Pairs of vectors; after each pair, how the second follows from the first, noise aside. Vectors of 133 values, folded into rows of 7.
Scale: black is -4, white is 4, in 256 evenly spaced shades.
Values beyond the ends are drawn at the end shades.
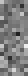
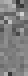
wrapped around, partly zeroed.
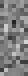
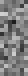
reversed, negated.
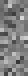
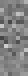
wrapped around, negated, partly zeroed.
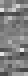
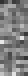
wrapped around.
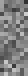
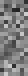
copied.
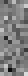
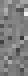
wrapped around, negated, partly zeroed.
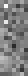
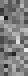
shuffled.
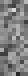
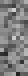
copied.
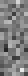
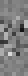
wrapped around, partly zeroed.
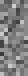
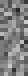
reversed, negated.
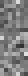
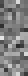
copied.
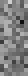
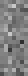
wrapped around, negated, partly zeroed.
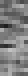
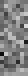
shuffled.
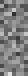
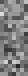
shuffled.
